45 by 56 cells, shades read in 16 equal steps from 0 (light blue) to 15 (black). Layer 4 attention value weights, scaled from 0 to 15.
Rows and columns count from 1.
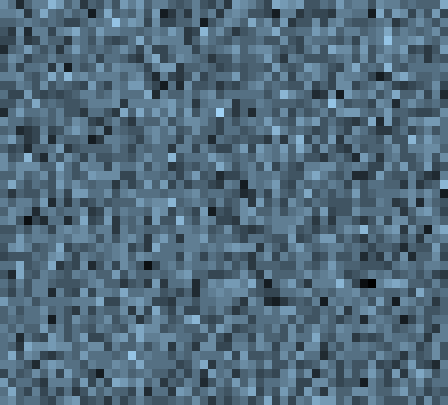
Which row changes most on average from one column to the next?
2
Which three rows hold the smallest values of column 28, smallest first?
13, 19, 37
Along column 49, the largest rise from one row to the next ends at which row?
9
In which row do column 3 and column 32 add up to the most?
38
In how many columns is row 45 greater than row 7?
26
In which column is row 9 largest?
48
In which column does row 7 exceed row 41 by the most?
18
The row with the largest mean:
10
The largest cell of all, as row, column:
32, 47
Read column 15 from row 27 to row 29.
9 6 6
